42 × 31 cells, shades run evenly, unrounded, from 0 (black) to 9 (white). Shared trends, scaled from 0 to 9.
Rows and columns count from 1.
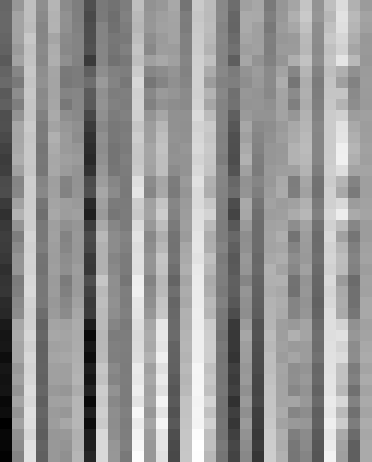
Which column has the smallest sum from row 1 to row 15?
8
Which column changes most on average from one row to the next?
29
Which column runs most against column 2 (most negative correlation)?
24
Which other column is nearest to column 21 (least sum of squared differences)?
2
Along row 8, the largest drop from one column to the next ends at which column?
13
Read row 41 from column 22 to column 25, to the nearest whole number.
2 7 6 4
